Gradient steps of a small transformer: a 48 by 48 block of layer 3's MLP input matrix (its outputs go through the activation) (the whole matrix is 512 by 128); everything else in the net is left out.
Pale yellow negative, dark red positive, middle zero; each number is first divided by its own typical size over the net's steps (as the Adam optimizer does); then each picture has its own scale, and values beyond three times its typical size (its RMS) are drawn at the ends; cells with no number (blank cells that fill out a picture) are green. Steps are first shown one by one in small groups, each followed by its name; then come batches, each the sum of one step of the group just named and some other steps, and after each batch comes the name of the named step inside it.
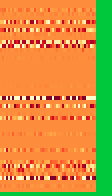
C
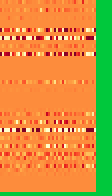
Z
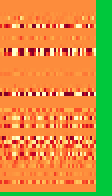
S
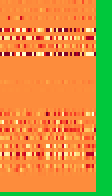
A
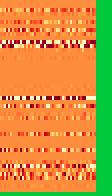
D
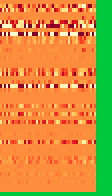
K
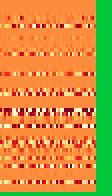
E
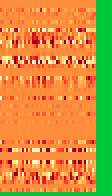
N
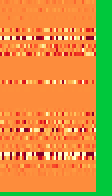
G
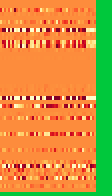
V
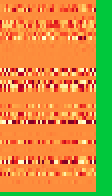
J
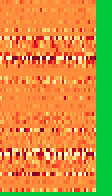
G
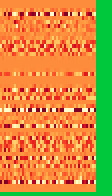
D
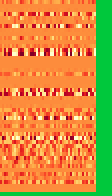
S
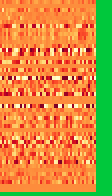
S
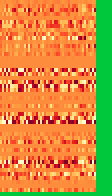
J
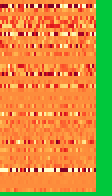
K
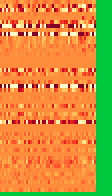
K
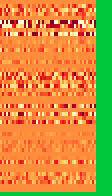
K
